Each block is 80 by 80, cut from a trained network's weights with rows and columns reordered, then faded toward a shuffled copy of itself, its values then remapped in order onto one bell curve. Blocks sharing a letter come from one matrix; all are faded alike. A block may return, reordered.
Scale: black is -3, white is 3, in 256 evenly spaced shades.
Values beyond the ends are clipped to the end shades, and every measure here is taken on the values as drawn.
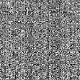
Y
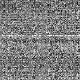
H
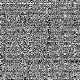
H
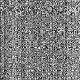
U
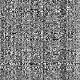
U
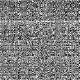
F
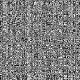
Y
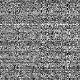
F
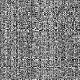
U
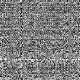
H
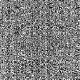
Y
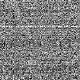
H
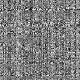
U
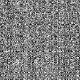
Y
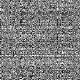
F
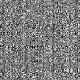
Y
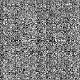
Y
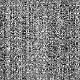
U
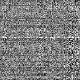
F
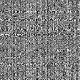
U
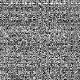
H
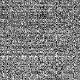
F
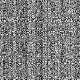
U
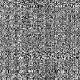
Y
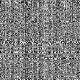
U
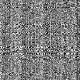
U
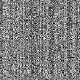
U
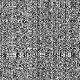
U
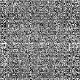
F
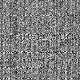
U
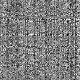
U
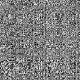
Y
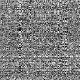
F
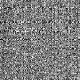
Y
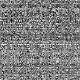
H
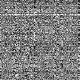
H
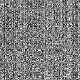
U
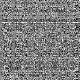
H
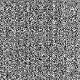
Y
